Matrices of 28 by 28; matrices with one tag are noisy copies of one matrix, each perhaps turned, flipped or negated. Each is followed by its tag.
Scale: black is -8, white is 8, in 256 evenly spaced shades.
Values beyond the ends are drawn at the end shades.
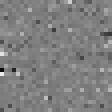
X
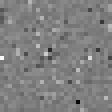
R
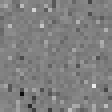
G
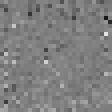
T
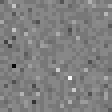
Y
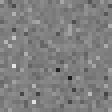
Y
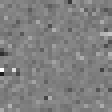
X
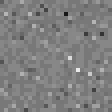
Y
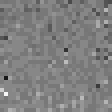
T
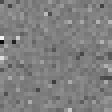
X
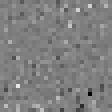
G
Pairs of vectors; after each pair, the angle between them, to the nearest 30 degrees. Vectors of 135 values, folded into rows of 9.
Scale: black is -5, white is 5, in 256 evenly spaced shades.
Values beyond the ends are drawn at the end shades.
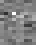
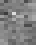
30 degrees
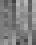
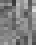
30 degrees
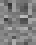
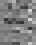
60 degrees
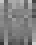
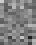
60 degrees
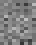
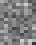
150 degrees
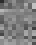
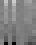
90 degrees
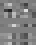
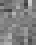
60 degrees
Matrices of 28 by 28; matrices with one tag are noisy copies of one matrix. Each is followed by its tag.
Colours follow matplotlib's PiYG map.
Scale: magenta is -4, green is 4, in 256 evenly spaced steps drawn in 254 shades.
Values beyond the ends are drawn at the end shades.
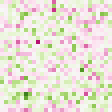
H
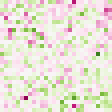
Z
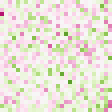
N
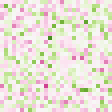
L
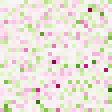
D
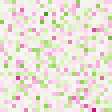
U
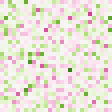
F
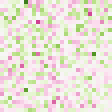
F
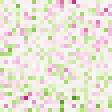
Z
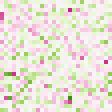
L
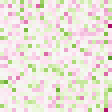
N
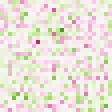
H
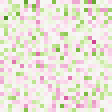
F
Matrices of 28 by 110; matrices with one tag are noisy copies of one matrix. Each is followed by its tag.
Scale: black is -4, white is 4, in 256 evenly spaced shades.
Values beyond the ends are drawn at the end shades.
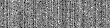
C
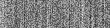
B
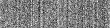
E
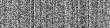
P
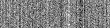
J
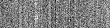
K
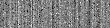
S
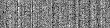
S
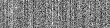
C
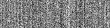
J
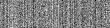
C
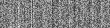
S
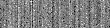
S
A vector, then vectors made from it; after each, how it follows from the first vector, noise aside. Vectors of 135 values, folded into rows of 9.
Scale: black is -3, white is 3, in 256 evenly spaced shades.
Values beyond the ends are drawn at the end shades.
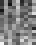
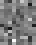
wrapped around, negated, partly zeroed.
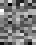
sign-scrambled.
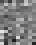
reversed, partly zeroed.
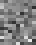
wrapped around, negated, partly zeroed.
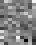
reversed, partly zeroed.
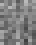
reversed, shrunk.
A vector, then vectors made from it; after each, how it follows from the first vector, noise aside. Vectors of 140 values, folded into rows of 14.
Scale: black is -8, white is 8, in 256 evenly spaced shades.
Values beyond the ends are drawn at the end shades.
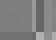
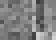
scaled up.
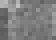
wrapped around.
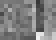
scaled up.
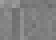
reversed, shrunk.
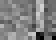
negated, scaled up.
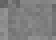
wrapped around, negated, shrunk.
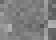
wrapped around.
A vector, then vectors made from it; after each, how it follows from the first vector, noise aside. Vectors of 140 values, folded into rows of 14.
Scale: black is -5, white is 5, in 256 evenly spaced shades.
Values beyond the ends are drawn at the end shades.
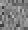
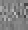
reversed, partly zeroed.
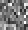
reversed, negated, scaled up.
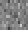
wrapped around, negated, partly zeroed.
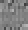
reversed, partly zeroed.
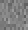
reversed, shrunk.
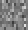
wrapped around, negated.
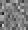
sign-scrambled.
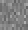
reversed, negated, shrunk.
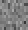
reversed, partly zeroed.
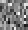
reversed, negated, scaled up.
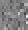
wrapped around, negated, partly zeroed.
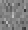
wrapped around, partly zeroed.
